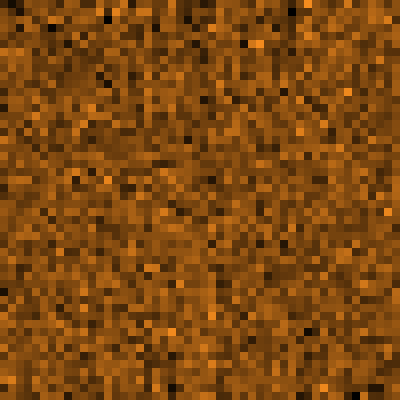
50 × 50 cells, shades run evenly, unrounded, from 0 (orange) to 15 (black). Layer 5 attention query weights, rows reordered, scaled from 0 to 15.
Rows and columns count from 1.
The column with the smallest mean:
43
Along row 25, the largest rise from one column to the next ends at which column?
47
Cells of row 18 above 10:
5
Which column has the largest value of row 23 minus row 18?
27
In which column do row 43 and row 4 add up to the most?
7
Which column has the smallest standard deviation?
6
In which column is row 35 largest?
34
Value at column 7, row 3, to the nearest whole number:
3
